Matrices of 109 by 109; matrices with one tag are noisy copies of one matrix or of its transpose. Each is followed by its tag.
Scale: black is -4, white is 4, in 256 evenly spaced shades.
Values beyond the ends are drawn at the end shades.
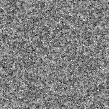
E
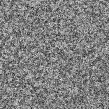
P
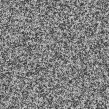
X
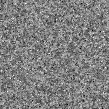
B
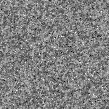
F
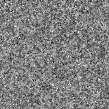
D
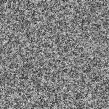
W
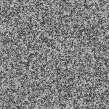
E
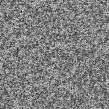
P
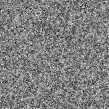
X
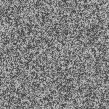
E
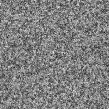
X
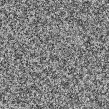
B
